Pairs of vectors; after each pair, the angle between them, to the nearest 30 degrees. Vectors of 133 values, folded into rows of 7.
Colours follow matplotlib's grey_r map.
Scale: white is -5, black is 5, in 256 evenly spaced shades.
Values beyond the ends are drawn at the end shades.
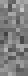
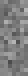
90 degrees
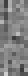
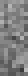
60 degrees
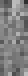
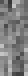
60 degrees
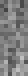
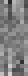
120 degrees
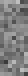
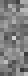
150 degrees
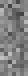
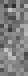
90 degrees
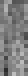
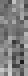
120 degrees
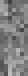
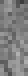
90 degrees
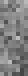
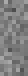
60 degrees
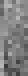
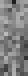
60 degrees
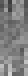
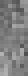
90 degrees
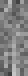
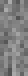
30 degrees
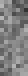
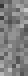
150 degrees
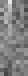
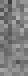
150 degrees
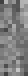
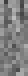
120 degrees
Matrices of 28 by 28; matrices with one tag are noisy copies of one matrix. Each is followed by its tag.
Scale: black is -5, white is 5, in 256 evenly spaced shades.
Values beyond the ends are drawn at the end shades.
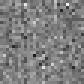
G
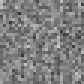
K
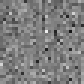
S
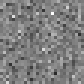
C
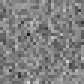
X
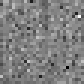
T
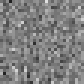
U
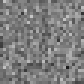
T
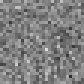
K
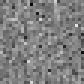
G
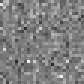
T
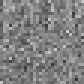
T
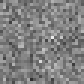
C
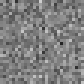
S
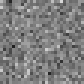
K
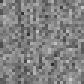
T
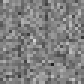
T
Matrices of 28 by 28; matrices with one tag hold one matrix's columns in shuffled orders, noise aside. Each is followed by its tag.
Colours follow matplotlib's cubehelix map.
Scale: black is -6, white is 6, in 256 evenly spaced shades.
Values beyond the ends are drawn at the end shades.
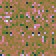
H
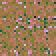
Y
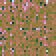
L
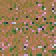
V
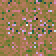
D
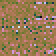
Y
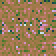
D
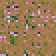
H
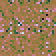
D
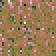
L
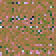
Y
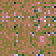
H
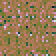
H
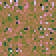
L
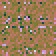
Y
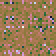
Y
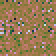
D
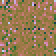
L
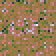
D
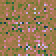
V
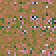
Y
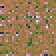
H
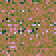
D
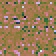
Y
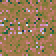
D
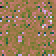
H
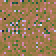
D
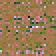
Y
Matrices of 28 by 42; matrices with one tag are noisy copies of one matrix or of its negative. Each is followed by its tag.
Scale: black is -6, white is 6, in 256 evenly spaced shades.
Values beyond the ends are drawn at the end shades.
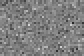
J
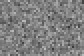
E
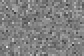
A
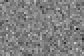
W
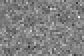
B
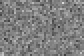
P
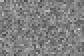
B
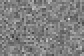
J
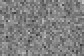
E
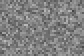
B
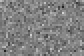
W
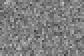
P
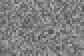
A
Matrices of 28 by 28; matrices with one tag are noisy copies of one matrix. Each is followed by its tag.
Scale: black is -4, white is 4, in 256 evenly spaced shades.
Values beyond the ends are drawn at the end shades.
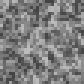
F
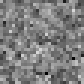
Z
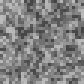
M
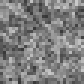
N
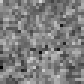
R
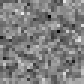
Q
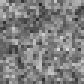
N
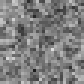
M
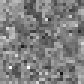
M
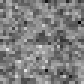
Z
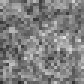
N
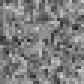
Q
